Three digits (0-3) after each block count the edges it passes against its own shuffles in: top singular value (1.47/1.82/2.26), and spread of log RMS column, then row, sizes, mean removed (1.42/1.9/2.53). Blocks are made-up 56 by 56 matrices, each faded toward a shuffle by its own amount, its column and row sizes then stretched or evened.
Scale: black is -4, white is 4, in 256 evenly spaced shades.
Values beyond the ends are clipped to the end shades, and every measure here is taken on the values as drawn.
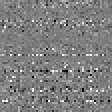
1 2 3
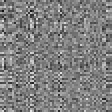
3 3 1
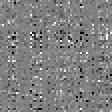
2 3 2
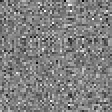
2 1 1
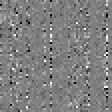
2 3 0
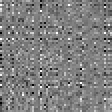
3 3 2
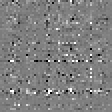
1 2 3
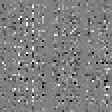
1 3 2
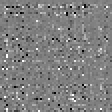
1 2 3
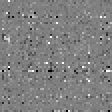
0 1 2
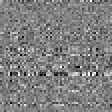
3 1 3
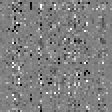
1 3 1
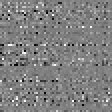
0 2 3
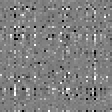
3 2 2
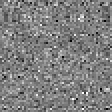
2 0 1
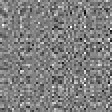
3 2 1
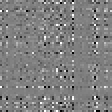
3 3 3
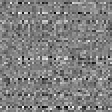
3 1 3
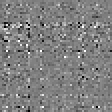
1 2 3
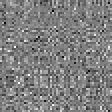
3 0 1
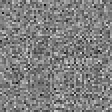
2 0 0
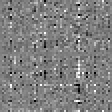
2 3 2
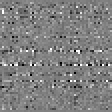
2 1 3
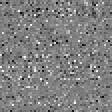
0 0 2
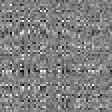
3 3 3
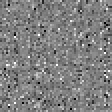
0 2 0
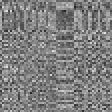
3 2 2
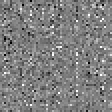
0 2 1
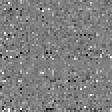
0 1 2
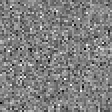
1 0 0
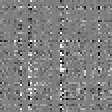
1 3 3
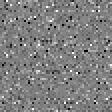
0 0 2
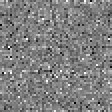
1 0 1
